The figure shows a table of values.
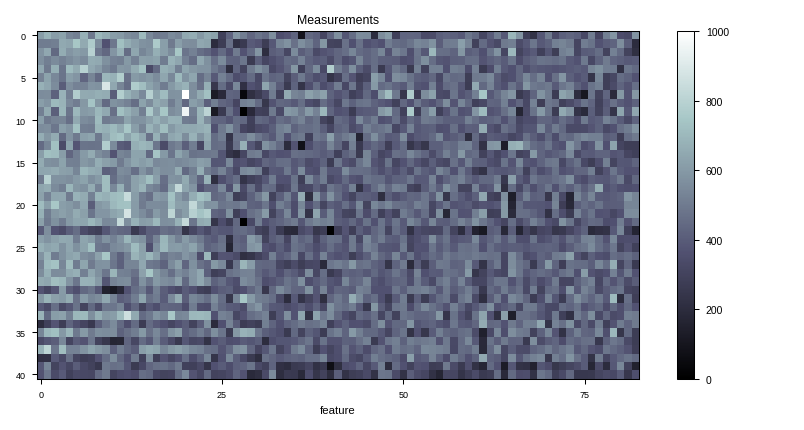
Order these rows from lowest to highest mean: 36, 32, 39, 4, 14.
39, 36, 32, 14, 4
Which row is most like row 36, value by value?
30
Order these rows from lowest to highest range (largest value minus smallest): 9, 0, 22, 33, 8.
8, 0, 33, 22, 9
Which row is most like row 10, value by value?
3
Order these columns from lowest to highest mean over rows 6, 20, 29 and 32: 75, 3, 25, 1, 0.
75, 25, 3, 1, 0
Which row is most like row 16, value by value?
29
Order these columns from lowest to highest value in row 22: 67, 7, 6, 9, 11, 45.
67, 45, 9, 6, 7, 11
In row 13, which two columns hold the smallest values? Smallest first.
36, 64
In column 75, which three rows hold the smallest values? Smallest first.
7, 9, 40
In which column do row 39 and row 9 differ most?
20
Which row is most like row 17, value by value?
26
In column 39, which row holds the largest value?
9
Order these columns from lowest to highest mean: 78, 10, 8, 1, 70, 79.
78, 70, 79, 10, 8, 1
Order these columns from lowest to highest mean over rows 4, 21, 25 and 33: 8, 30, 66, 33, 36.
33, 66, 36, 30, 8
